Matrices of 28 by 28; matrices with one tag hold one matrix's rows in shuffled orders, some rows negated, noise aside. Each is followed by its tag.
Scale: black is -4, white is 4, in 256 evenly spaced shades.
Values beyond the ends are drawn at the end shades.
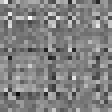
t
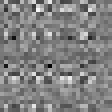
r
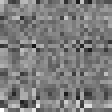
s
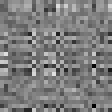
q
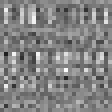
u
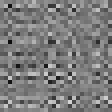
t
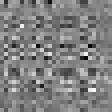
r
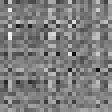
t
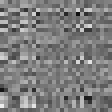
s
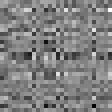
q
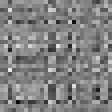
t
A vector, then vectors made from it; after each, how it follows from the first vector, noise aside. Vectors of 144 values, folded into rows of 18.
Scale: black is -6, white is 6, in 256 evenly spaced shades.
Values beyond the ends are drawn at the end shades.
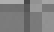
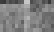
negated.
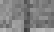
reversed.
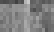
negated.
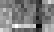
wrapped around, scaled up.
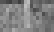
negated.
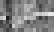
wrapped around, scaled up.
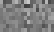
sign-scrambled.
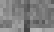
reversed.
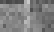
negated.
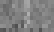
reversed, negated, partly zeroed.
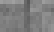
shrunk.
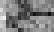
wrapped around, negated, scaled up.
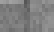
shrunk.
